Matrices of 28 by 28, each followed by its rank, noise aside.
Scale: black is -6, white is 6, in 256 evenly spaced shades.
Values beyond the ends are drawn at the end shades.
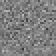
eight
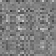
three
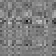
three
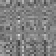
three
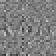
four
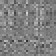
three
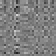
two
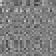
three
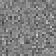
eight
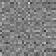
four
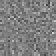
six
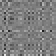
two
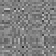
three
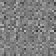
four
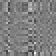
two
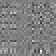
three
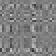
two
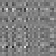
two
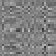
two
